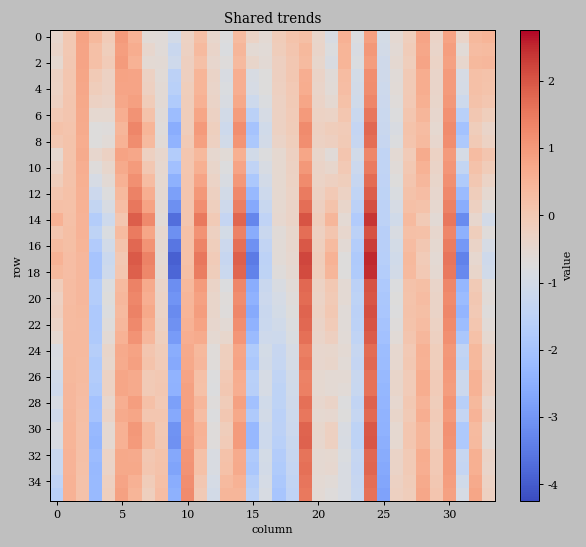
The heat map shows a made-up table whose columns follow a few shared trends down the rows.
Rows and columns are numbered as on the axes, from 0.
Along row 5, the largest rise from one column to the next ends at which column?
24
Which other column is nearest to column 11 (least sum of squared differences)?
14
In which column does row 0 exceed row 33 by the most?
3
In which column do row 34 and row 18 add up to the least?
9
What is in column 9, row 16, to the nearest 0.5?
-3.5
